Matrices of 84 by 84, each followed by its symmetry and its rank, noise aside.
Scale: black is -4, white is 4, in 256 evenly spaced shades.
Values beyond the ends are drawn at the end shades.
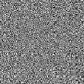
antisymmetric, rank twelve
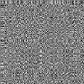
no symmetry, rank six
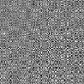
antisymmetric, rank six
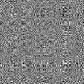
no symmetry, rank six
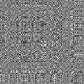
symmetric, rank six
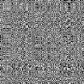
no symmetry, rank six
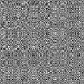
antisymmetric, rank six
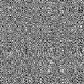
no symmetry, rank eight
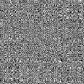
antisymmetric, rank twelve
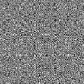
antisymmetric, rank eight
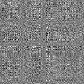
antisymmetric, rank eight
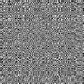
no symmetry, rank six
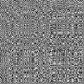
antisymmetric, rank six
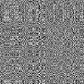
no symmetry, rank six
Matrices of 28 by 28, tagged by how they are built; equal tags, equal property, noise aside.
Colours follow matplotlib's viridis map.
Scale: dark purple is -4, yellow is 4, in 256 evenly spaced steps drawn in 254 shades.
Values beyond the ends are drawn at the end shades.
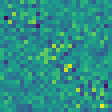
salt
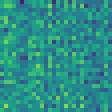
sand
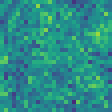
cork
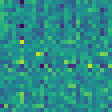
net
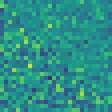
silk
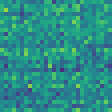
sand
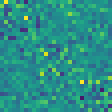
salt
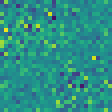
salt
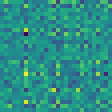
net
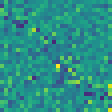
salt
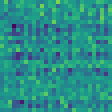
sand
